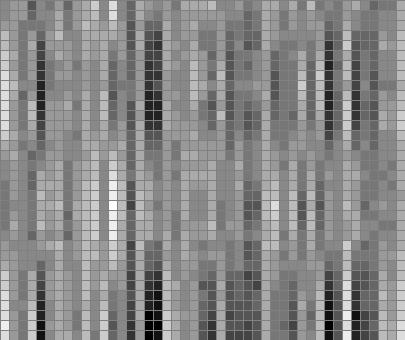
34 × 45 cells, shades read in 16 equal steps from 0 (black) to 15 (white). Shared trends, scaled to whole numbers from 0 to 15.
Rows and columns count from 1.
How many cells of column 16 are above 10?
4
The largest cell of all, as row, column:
21, 13
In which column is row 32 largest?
39
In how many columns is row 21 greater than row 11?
26
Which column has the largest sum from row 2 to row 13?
1
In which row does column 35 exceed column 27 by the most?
34
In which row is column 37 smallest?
33
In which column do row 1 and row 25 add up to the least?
15
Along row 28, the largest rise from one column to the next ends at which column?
19
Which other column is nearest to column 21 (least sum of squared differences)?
14
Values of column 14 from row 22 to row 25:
11 10 10 10
